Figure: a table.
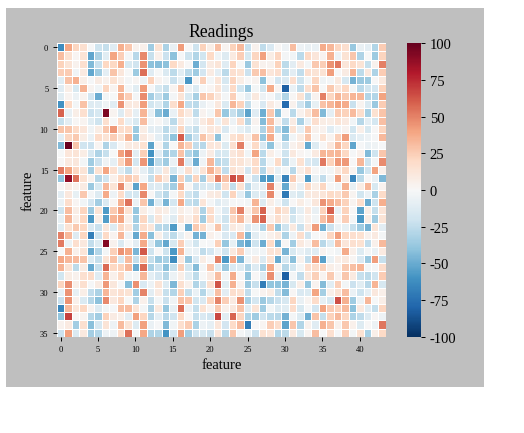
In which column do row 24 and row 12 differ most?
6
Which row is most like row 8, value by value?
24
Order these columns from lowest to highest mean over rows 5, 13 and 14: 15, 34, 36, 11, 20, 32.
15, 32, 34, 20, 36, 11
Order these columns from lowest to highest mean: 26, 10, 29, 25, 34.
25, 10, 29, 26, 34
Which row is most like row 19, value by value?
13
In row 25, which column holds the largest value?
11
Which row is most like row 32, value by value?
0
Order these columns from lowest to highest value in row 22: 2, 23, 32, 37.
32, 37, 23, 2
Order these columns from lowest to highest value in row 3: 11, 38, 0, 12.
12, 38, 0, 11
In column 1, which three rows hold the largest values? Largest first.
12, 16, 33
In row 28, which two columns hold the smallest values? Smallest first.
30, 25
